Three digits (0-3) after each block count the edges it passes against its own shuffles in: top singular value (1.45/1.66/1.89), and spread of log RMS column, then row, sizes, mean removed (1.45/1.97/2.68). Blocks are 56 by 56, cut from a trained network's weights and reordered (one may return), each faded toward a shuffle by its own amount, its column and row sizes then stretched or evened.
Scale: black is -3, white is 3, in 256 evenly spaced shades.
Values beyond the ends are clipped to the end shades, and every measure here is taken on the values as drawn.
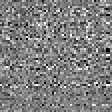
3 1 3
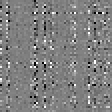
3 3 2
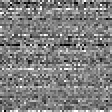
3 1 3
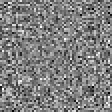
3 1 0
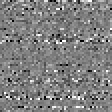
0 0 3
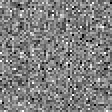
2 0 0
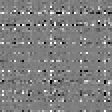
2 2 3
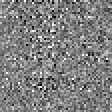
0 1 2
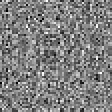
3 1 0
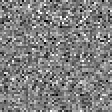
1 0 2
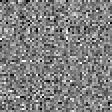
3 0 2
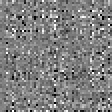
2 3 2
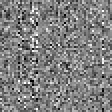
2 2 0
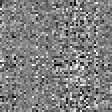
2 3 1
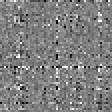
1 2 2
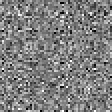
3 2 1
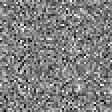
2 1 0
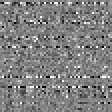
2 0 3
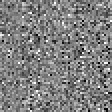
1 2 1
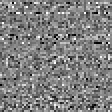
2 0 3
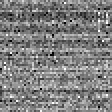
3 1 1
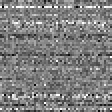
3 0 3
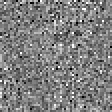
0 1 1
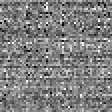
2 2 1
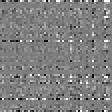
2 2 3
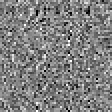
1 1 0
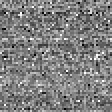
0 0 2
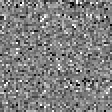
0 0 2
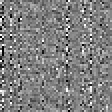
3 3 0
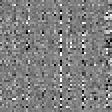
3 3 2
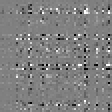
1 3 3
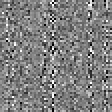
3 3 0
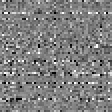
1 1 3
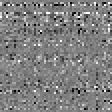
1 2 3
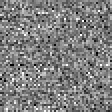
0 0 1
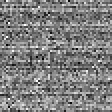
3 0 0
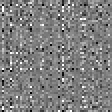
3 3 2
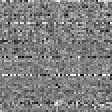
1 0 3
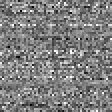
0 0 3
